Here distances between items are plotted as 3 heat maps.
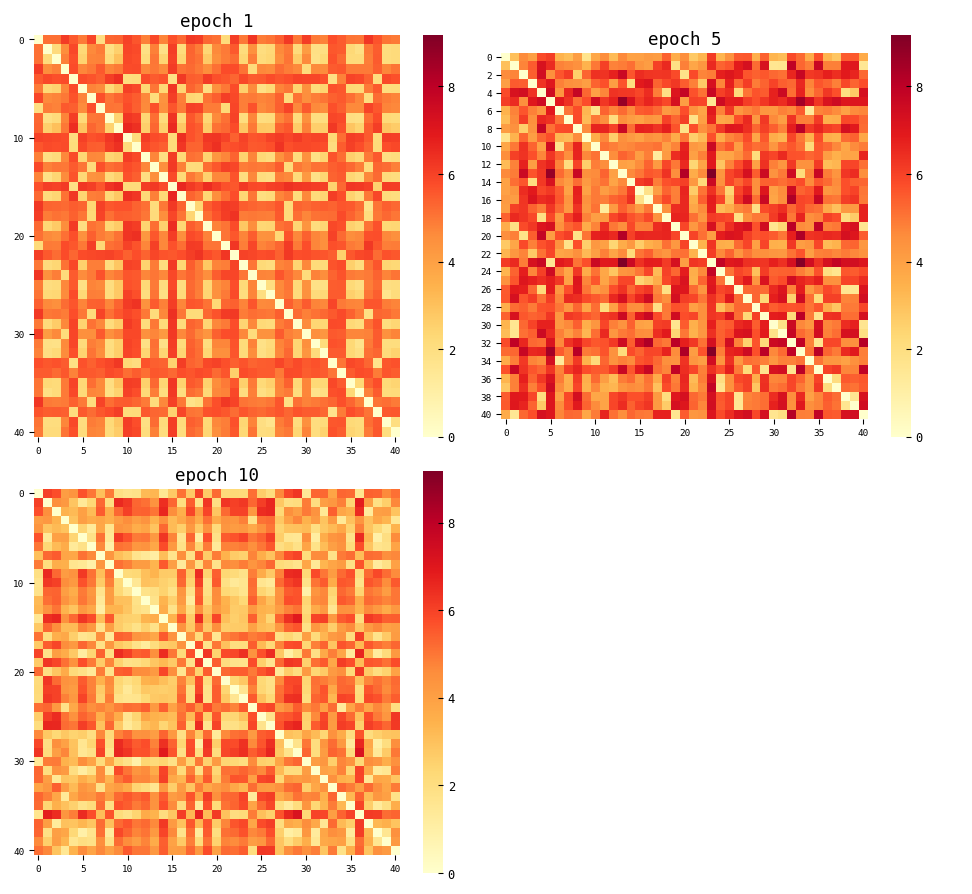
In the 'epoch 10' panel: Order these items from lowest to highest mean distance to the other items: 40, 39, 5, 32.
39, 5, 32, 40
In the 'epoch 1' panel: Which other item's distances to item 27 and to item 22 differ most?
20
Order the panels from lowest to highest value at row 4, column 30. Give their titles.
epoch 10, epoch 1, epoch 5
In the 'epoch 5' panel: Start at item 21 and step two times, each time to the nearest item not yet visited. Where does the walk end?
12
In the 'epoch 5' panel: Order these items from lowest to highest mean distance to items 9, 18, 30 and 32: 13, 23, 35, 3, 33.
35, 3, 13, 33, 23
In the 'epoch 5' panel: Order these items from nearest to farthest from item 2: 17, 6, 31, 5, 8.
8, 5, 31, 6, 17
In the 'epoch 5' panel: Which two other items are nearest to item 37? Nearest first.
24, 36
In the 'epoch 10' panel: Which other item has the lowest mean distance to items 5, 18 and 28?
38
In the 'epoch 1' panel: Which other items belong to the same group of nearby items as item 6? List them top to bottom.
13, 17, 18, 28, 37
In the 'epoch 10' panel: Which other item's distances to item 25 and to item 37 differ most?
2
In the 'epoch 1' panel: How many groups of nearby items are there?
7
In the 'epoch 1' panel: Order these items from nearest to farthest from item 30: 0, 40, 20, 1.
1, 40, 20, 0
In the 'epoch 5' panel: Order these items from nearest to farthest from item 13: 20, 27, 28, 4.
28, 4, 27, 20
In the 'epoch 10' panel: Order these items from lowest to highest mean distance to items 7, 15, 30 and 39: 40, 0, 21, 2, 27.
0, 21, 27, 40, 2
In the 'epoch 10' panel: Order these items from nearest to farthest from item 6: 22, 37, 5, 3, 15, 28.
5, 28, 37, 3, 15, 22
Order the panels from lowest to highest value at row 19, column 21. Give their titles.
epoch 10, epoch 5, epoch 1
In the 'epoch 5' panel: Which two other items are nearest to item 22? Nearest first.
14, 3
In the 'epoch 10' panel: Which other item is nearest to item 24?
34
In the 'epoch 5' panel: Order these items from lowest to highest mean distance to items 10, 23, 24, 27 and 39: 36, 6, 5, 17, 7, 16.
6, 17, 36, 7, 5, 16
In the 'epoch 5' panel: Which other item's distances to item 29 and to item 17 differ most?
11
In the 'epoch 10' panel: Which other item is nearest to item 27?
20
